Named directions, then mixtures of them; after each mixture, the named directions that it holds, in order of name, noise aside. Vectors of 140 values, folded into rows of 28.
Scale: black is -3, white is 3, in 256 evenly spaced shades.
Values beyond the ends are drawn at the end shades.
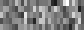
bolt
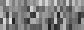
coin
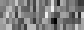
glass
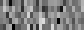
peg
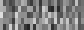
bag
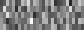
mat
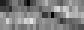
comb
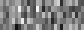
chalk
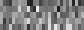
bag, chalk, coin.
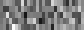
bolt, peg.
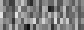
bag.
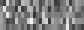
bag, mat.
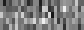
bag, comb.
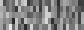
bag, glass.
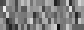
mat.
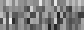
coin.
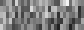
bolt, coin, glass.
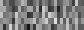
bag.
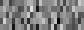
chalk, coin, peg.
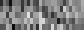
comb, peg.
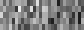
bag, coin, glass.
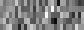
glass.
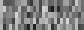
bag.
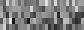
coin.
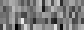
bag, chalk.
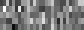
mat, peg.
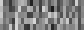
bag.
